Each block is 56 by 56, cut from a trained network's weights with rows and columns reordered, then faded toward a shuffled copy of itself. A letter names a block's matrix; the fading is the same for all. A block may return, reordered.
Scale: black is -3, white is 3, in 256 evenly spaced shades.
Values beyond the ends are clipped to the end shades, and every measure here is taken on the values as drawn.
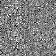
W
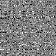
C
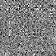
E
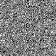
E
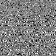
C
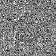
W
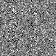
W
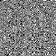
E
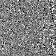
W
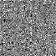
W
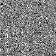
W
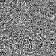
E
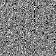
W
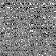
C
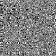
E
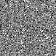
W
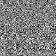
C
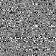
C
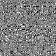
C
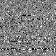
C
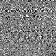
C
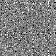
W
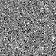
E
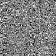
E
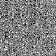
E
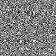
C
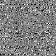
C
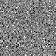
E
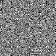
E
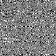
C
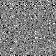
C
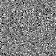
E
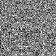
W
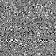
C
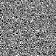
E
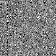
W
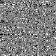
C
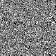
E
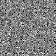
E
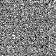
W
